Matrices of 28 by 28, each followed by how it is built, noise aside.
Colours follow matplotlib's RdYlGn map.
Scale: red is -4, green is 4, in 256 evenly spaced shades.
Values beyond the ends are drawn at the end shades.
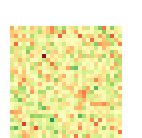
Toeplitz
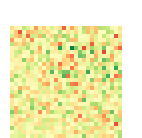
upper triangular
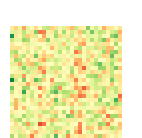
blocks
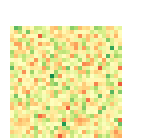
repeating columns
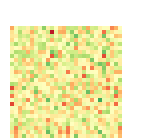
repeating columns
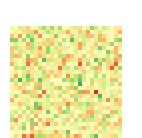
repeating columns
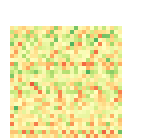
repeating columns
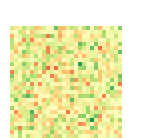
blocks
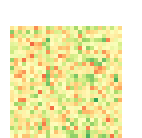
blocks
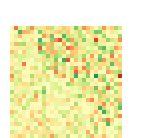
upper triangular
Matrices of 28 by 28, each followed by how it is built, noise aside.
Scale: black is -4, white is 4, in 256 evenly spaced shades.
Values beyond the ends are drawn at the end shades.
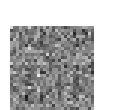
blocks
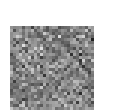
Toeplitz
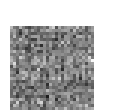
blocks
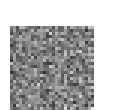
repeating rows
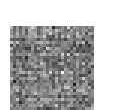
blocks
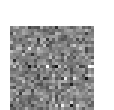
uneven rows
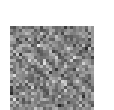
Toeplitz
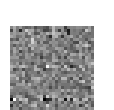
uneven rows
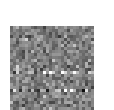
uneven rows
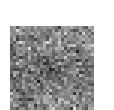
smooth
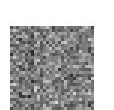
repeating rows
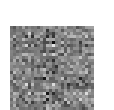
low rank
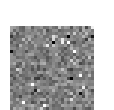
sparse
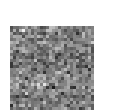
blocks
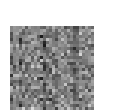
repeating rows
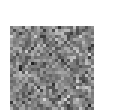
Toeplitz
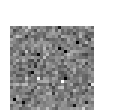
sparse
